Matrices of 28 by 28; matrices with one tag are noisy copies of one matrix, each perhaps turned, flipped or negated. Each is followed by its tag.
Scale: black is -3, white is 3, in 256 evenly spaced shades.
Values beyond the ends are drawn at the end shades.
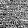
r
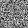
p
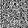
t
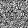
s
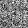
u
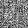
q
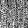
r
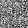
u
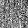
r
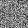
p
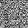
t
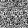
s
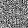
p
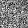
u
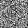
s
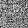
q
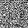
t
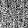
r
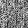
r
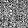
q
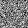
s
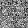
u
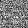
q
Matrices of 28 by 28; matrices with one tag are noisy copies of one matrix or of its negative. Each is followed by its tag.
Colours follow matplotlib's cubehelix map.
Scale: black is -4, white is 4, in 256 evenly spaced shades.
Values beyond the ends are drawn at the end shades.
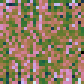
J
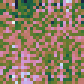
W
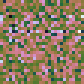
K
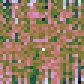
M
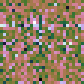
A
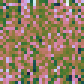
J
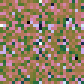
A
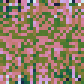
J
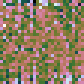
J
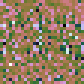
A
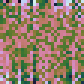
J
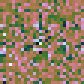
A
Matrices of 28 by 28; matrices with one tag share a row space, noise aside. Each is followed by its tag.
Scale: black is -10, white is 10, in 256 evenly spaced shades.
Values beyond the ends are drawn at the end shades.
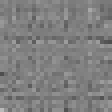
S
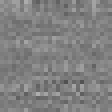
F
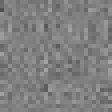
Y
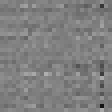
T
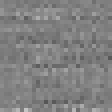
F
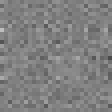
Y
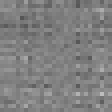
T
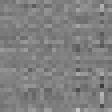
T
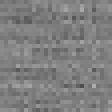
F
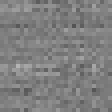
F
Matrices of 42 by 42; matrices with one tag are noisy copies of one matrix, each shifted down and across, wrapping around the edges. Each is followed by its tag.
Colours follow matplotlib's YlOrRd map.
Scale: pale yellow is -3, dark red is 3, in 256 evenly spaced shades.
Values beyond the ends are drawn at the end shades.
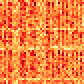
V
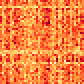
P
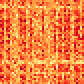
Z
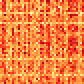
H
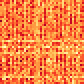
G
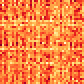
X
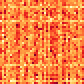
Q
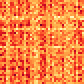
Z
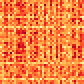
H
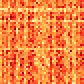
P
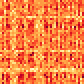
V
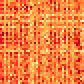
G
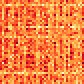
H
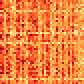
H
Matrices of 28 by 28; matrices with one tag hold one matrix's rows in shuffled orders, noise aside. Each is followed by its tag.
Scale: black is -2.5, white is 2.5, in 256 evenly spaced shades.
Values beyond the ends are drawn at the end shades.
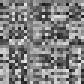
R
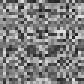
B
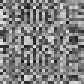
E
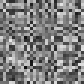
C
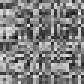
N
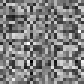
C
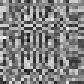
E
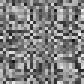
C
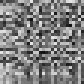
N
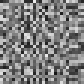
E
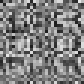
C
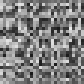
N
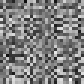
C
